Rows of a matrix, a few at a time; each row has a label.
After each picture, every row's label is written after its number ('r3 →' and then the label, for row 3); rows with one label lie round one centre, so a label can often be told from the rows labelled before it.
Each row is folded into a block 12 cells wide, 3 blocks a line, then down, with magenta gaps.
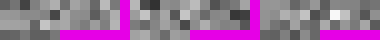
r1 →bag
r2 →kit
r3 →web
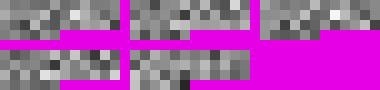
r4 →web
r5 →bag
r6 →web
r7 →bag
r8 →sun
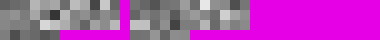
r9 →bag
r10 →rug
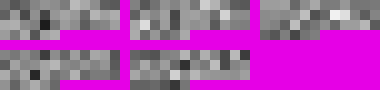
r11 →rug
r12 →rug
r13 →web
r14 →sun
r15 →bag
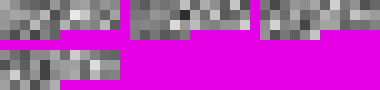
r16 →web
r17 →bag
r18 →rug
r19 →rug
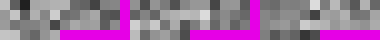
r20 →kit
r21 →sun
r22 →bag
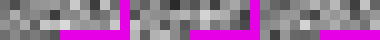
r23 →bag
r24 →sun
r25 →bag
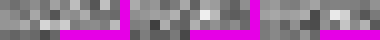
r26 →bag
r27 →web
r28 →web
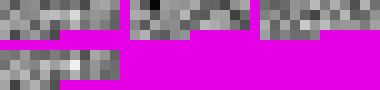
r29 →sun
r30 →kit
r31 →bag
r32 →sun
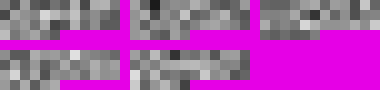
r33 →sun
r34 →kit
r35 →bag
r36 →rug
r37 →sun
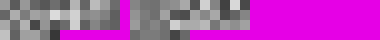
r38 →sun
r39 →bag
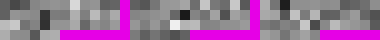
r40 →rug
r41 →bag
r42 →kit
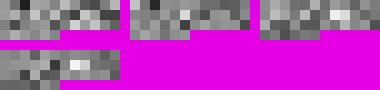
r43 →kit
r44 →kit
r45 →web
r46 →web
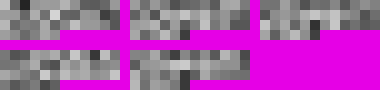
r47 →kit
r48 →sun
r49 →sun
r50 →bag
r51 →sun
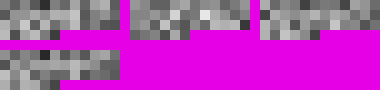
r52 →sun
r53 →web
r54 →sun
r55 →sun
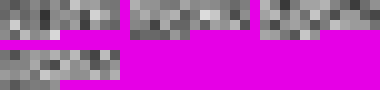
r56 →rug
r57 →web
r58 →kit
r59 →bag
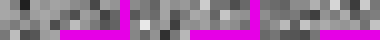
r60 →kit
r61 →rug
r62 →bag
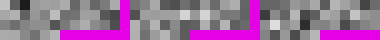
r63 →kit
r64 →sun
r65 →rug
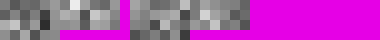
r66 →rug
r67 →web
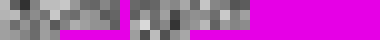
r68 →kit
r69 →rug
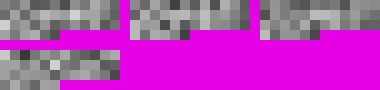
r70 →sun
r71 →sun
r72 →sun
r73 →kit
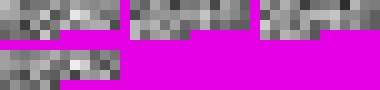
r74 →web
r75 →sun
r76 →sun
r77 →web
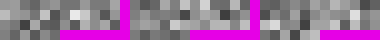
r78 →web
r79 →bag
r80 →rug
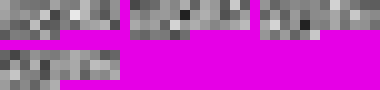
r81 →web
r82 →bag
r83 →rug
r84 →rug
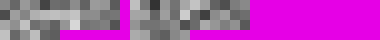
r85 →sun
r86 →kit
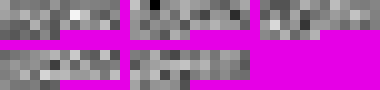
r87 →web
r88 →kit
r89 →rug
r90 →bag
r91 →sun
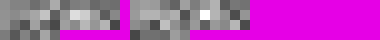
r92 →web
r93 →web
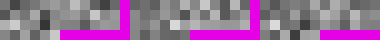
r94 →rug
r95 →bag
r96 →rug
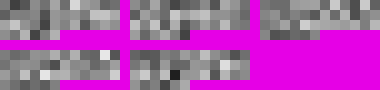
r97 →rug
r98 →sun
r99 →bag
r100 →bag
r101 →rug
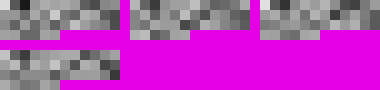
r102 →kit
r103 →kit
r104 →kit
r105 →kit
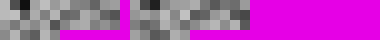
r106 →kit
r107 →kit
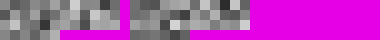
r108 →rug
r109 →bag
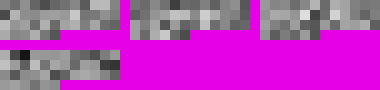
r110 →sun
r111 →sun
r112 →web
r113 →kit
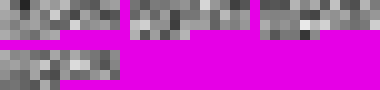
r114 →kit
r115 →rug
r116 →bag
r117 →web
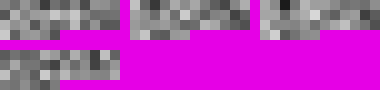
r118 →sun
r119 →kit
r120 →kit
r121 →bag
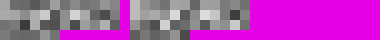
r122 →web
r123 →web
